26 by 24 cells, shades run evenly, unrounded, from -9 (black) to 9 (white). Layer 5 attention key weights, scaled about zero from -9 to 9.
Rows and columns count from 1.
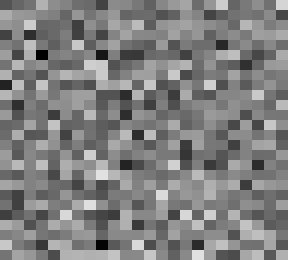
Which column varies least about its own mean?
23
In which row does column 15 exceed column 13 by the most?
17
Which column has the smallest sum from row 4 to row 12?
11
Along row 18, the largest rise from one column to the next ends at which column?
6
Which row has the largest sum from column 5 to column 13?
26
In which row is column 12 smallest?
14
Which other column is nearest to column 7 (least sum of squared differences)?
21
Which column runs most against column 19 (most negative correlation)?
9
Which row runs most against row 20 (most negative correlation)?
2
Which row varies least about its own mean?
24
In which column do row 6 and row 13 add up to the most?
3
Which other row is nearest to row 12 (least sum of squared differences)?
16
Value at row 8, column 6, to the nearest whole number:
4
